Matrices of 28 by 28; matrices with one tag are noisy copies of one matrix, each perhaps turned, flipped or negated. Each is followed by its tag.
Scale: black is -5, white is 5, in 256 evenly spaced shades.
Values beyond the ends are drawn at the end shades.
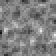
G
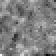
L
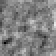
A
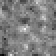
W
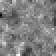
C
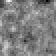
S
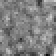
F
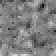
A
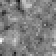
C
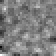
F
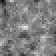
W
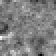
C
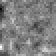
S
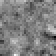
C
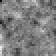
L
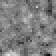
S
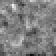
A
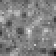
W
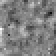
A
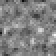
G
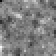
L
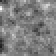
S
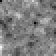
L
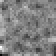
F
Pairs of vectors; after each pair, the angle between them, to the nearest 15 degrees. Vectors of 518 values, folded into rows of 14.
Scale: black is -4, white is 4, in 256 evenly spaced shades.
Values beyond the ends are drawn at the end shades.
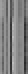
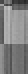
75 degrees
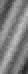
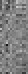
75 degrees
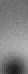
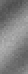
60 degrees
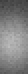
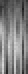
45 degrees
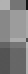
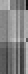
30 degrees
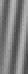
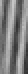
15 degrees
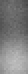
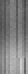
30 degrees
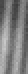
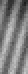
75 degrees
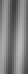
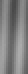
15 degrees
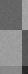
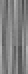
105 degrees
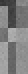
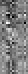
60 degrees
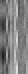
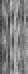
45 degrees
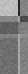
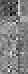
135 degrees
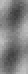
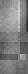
120 degrees
